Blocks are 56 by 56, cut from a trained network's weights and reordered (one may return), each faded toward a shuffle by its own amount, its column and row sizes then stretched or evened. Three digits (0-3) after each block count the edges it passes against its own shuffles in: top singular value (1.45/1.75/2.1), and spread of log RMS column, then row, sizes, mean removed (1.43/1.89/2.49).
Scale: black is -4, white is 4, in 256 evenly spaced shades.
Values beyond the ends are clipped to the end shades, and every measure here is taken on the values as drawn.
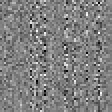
2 3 0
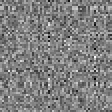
3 1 1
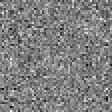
2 2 1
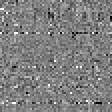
2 1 2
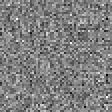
2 0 1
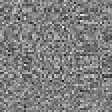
3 0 1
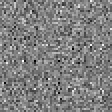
1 1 1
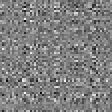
3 2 3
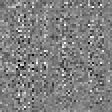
0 3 2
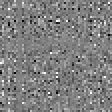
0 3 2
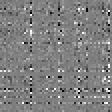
2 3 3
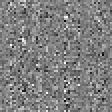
0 3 0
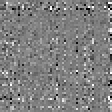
0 3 2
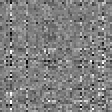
3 3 2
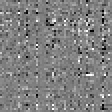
1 3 3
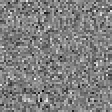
1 0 1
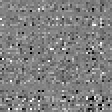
0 2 3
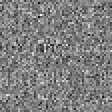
2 0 1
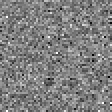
1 0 0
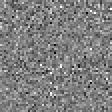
0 1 1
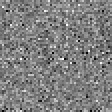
0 0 2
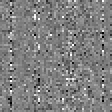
1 3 1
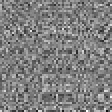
3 0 3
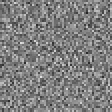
3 0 0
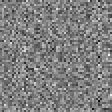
2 1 0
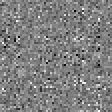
0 2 0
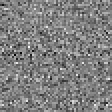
0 0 2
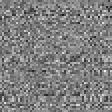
3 0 3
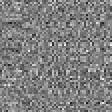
3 0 2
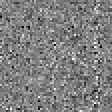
1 2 0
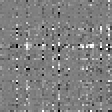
1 3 3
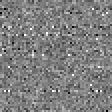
0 0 2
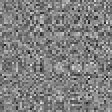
3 2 1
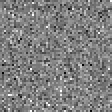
0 2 1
